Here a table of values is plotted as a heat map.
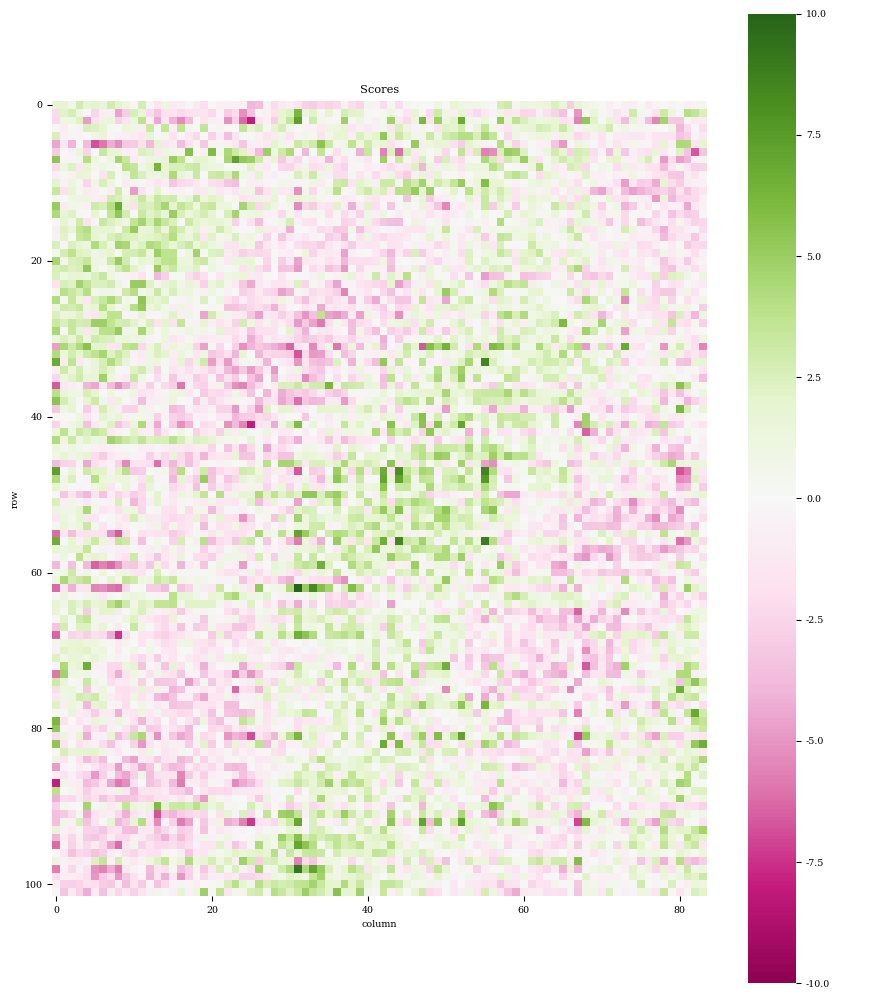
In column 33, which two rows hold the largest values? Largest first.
62, 98
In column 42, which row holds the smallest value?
6
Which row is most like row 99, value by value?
86
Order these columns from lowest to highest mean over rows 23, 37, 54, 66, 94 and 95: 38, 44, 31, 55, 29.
55, 29, 44, 38, 31
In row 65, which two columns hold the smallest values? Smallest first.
67, 73
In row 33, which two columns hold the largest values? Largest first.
55, 0
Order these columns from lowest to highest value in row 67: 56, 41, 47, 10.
47, 56, 41, 10
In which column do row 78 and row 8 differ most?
82
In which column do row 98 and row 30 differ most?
31
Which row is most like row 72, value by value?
66
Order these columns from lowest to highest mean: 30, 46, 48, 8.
8, 30, 48, 46
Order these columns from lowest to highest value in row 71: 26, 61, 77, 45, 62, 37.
62, 61, 26, 37, 77, 45
